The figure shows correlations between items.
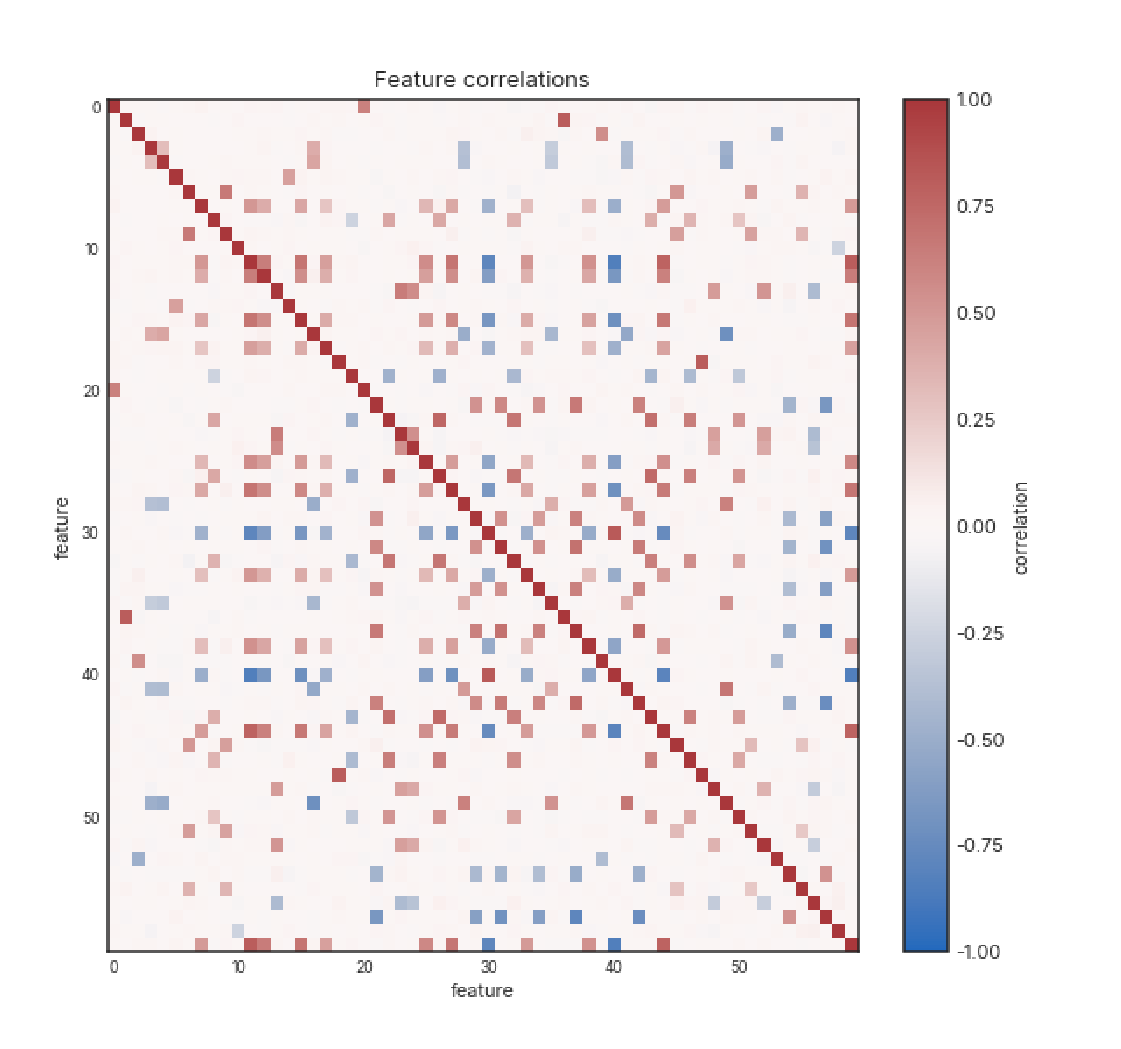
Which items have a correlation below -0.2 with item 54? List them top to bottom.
21, 29, 31, 34, 37, 42
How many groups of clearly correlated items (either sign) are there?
12
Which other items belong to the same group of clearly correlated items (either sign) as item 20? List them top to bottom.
0
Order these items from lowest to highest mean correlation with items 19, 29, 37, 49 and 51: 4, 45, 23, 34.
4, 23, 45, 34
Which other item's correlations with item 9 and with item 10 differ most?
6
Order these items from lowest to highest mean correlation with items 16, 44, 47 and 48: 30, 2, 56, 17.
30, 56, 2, 17
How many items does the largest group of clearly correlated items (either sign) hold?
13
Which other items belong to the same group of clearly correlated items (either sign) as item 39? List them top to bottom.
2, 53
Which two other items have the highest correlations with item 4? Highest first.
16, 3
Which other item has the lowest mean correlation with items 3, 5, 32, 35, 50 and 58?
19
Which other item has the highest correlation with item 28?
49
